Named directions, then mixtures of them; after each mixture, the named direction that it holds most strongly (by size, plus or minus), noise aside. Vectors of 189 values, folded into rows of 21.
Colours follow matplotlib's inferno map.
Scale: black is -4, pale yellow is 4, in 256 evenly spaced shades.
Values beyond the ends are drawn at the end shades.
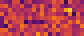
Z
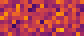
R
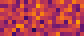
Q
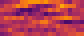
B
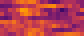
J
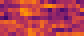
J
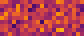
R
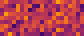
R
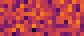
Q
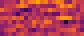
B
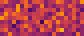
R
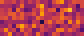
Q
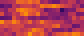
J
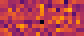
Z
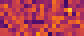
Z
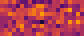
Q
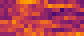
J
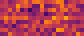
R
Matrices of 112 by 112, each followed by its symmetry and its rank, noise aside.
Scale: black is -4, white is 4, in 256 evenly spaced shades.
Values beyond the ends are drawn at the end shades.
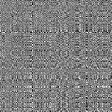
antisymmetric, rank four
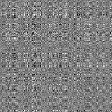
no symmetry, rank five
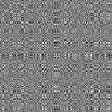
symmetric, rank three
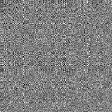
no symmetry, rank five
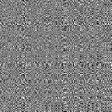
antisymmetric, rank four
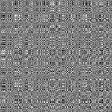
symmetric, rank three
